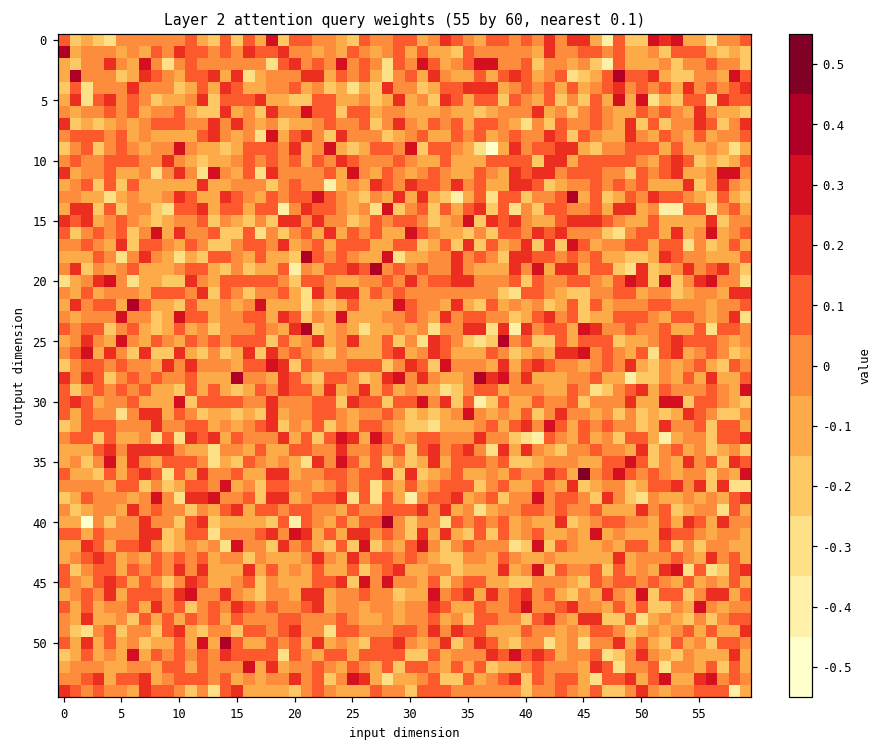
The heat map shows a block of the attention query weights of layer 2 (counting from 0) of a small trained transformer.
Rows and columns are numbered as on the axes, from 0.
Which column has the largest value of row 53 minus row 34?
56
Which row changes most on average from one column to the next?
14
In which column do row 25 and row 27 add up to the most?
38
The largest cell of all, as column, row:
45, 36
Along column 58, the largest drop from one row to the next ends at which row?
54
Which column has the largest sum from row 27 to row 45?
28
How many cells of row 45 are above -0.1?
38
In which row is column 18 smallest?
2
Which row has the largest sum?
46
